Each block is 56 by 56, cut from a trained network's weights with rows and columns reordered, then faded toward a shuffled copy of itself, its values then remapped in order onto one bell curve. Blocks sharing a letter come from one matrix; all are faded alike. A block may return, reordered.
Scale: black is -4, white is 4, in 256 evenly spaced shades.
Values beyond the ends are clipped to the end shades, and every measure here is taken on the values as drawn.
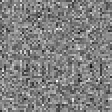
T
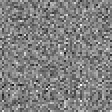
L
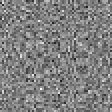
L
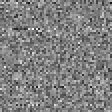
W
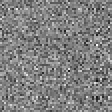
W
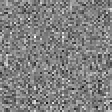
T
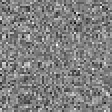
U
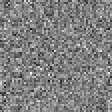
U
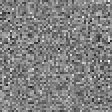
U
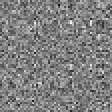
U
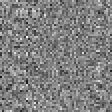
U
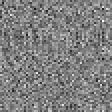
U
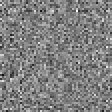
T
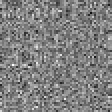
T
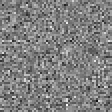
W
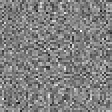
L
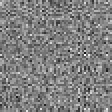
U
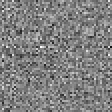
T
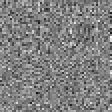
U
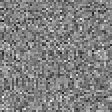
U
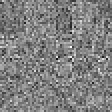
T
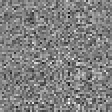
T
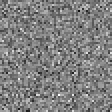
W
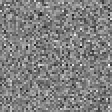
W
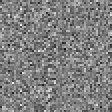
T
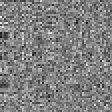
T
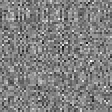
L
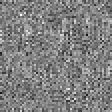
U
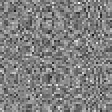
L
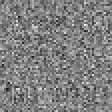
T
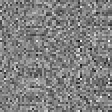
U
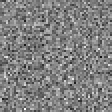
T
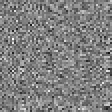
U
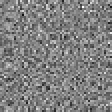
L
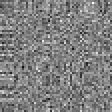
L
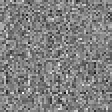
T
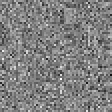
T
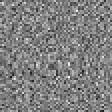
L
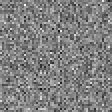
T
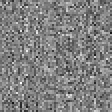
U
